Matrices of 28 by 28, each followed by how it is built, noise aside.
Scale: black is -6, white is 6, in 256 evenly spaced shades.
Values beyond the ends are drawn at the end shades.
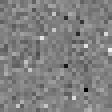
sparse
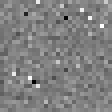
sparse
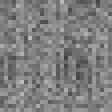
blocks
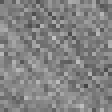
Toeplitz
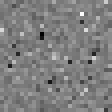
sparse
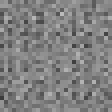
blocks
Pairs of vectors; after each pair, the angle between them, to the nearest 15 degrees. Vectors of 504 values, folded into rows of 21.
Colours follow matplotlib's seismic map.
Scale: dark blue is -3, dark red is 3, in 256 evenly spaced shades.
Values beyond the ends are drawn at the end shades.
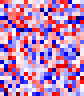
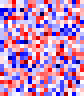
105 degrees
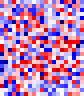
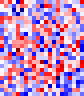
75 degrees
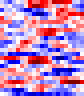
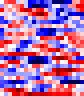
165 degrees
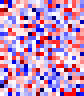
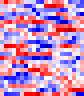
75 degrees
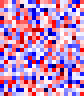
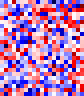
120 degrees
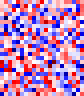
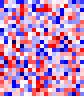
90 degrees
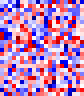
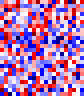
150 degrees
